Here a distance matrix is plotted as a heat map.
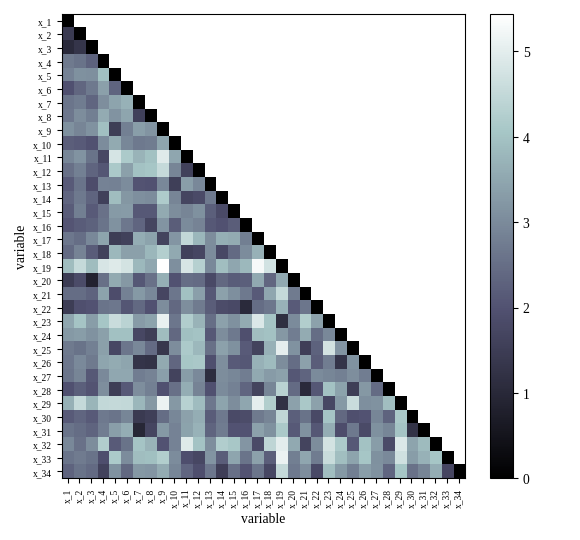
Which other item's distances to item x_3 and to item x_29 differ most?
x_2
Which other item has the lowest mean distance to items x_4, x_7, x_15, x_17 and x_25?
x_30
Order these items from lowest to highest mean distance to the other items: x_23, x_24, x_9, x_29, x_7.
x_7, x_24, x_9, x_23, x_29
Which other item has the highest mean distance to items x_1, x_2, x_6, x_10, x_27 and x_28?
x_19
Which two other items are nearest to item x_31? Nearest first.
x_7, x_30
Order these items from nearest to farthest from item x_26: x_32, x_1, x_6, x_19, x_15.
x_15, x_1, x_19, x_6, x_32
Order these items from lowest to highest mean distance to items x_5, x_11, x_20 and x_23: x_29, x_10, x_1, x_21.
x_1, x_10, x_21, x_29
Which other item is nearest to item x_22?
x_16
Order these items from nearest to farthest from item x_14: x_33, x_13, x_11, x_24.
x_11, x_33, x_13, x_24
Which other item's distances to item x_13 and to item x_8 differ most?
x_27
